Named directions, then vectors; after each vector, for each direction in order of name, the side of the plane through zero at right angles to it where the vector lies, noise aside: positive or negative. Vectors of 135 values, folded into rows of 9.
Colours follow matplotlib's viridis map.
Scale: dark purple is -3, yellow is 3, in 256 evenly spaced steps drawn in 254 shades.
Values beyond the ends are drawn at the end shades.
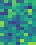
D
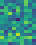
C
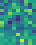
positive, positive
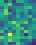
positive, negative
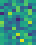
positive, positive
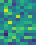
positive, negative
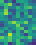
positive, negative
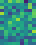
negative, negative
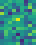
negative, negative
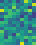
positive, positive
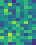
positive, negative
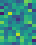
positive, positive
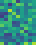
negative, positive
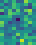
positive, positive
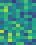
positive, negative
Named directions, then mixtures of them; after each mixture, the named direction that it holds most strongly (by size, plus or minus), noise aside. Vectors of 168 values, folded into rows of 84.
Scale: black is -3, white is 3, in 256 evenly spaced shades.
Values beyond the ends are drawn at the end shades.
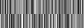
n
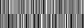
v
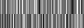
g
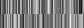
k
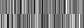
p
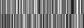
g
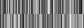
k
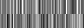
g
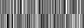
p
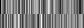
k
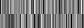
v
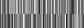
g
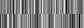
p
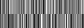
v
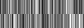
k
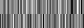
g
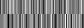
v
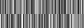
n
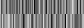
g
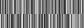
n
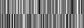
g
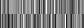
v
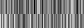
g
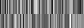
k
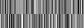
n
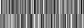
v
